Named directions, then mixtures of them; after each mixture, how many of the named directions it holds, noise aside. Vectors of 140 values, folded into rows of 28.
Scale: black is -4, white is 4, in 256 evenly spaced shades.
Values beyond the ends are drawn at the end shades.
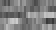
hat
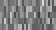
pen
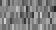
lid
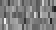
three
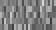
one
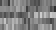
two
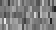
three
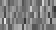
two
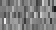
three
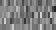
one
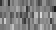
two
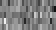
three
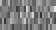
one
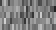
one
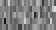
three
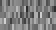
one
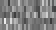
two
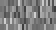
two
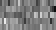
three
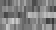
one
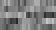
one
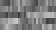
one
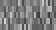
one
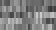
three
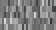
two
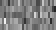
three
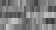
one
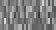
one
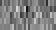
two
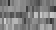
two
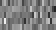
two
